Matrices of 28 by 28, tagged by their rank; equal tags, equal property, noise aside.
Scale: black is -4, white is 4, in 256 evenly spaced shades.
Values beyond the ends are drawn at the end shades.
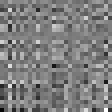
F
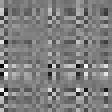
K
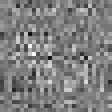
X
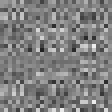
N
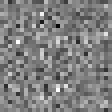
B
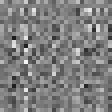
X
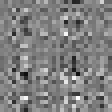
N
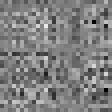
X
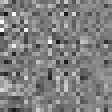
X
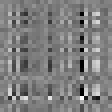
K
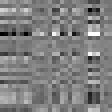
K
